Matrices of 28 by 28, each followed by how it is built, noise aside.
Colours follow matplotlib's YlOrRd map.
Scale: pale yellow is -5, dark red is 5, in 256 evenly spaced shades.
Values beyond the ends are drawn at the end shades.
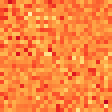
block diagonal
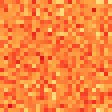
blocks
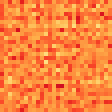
blocks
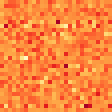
uneven rows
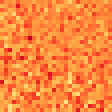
lower triangular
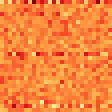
uneven rows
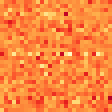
uneven rows
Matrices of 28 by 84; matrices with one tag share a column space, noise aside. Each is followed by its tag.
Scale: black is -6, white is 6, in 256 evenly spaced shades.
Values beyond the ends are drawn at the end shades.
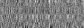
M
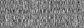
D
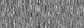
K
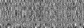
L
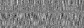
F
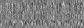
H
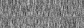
K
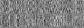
D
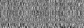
L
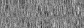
K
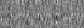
F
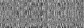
L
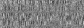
F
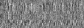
H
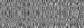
L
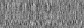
H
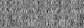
D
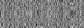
L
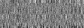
M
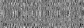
L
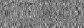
L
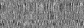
H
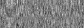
K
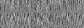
F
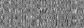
D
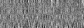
M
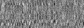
H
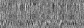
H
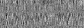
F
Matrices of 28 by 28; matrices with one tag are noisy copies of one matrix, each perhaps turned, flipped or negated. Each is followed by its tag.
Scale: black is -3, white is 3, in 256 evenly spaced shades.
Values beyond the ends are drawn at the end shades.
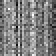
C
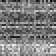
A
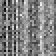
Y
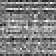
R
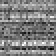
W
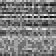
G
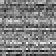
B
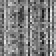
B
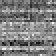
W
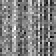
Y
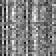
B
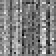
W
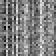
Y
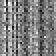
Y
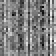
B
